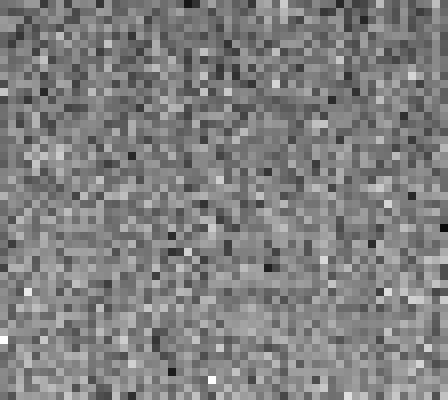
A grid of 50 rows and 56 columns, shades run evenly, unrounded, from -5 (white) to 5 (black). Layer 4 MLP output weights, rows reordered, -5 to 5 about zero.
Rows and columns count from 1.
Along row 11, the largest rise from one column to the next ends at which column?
36
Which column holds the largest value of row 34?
34
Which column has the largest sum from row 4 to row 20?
24
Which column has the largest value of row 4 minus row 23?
28
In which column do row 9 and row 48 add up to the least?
27
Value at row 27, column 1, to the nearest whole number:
1
